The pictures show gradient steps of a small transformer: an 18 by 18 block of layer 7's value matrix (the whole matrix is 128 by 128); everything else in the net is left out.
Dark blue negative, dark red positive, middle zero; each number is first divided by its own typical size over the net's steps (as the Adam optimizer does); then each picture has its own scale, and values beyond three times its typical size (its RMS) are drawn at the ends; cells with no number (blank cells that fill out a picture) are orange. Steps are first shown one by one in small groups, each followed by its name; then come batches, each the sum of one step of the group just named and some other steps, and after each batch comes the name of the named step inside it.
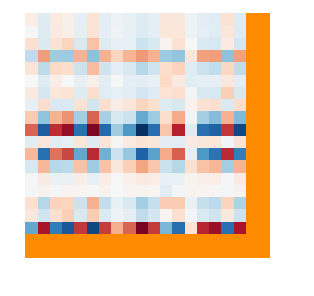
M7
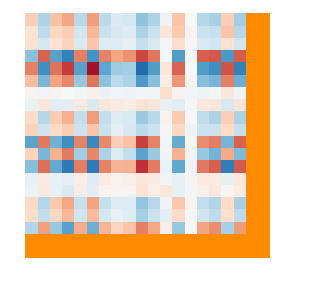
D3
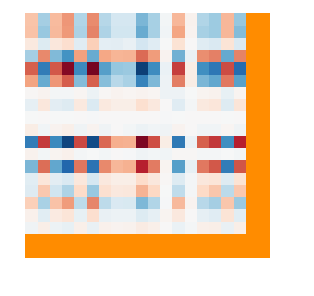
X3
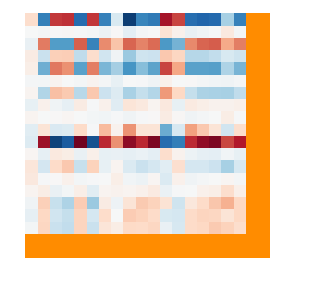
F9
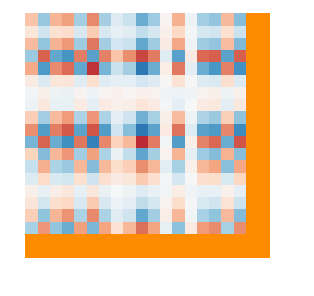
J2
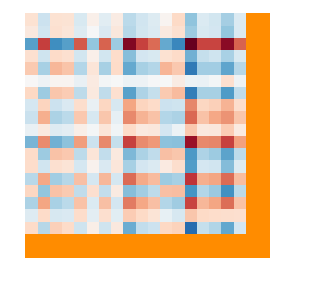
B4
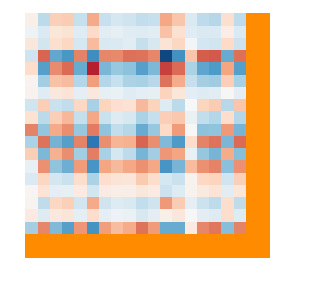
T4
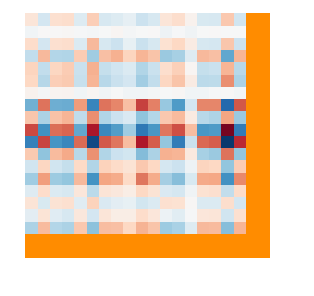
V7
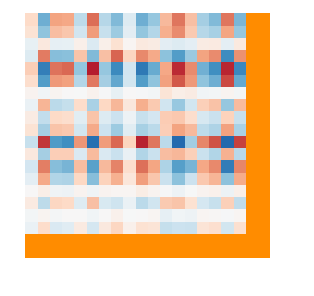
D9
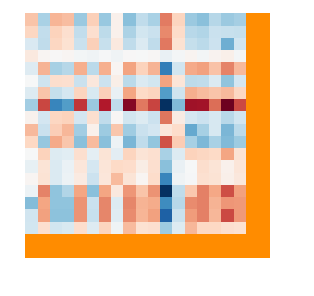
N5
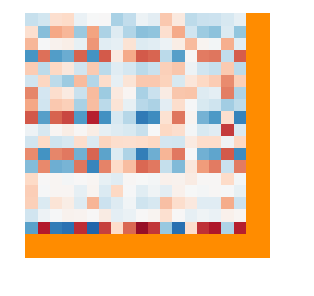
M7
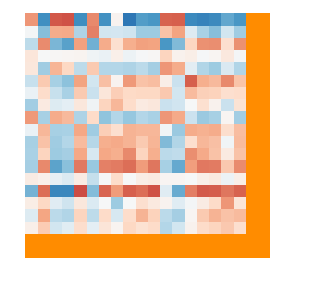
F9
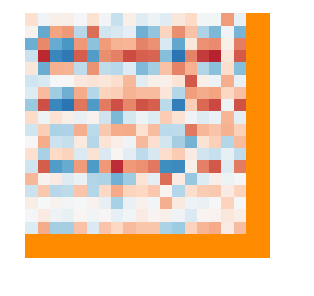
D9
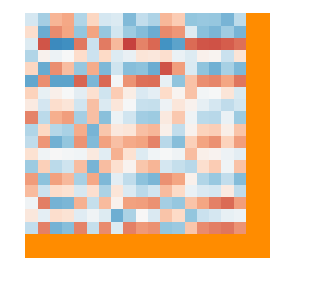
F9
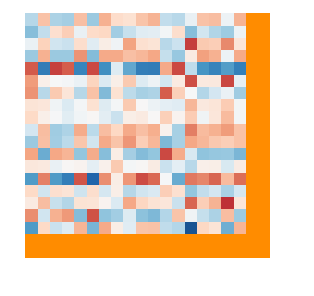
B4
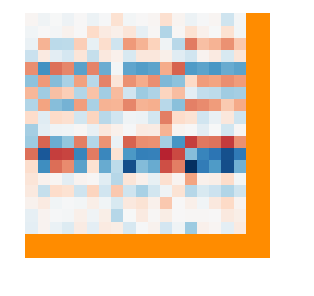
B4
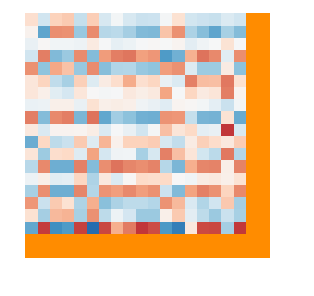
M7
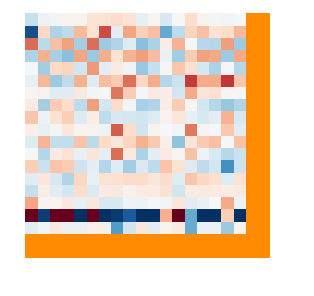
J2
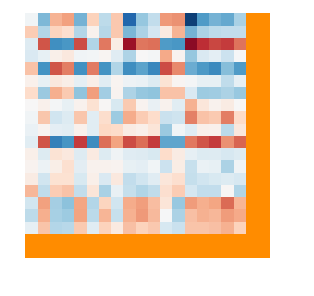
F9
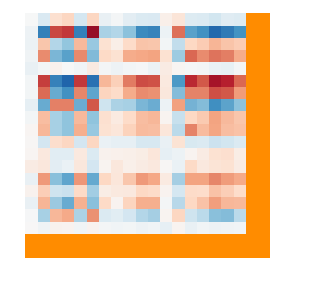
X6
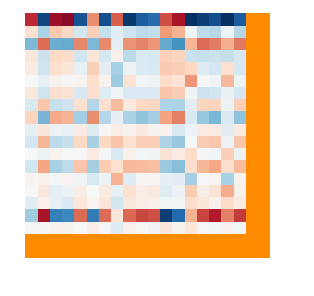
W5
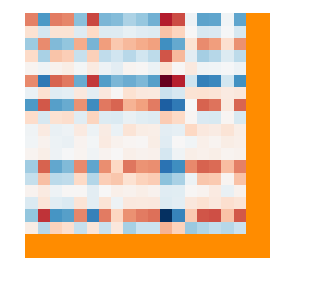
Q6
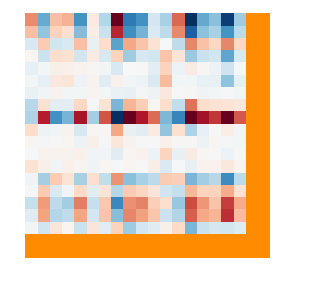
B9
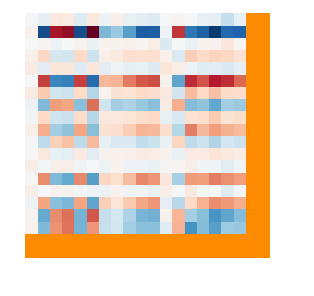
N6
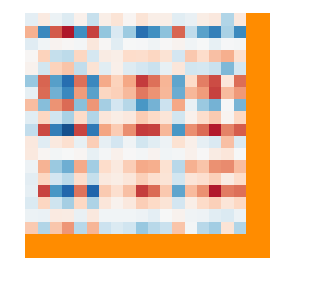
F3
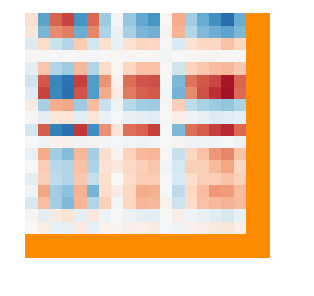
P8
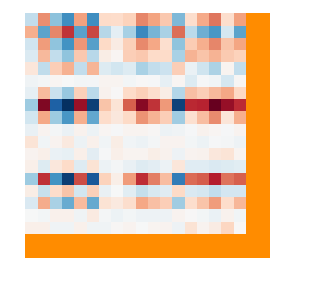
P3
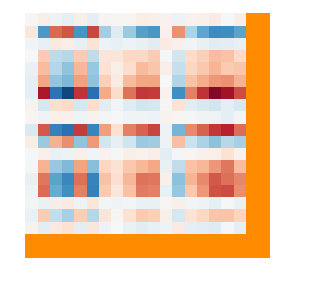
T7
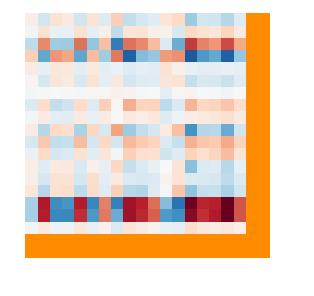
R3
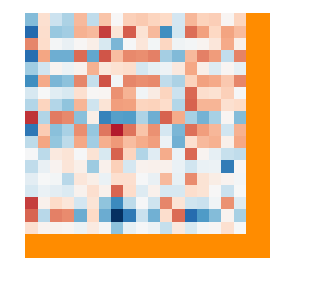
P3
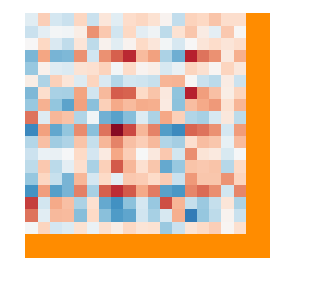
P3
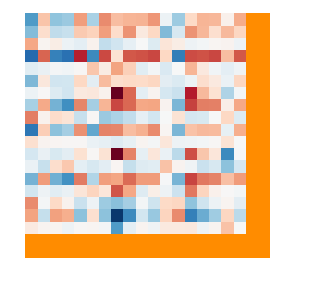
P3
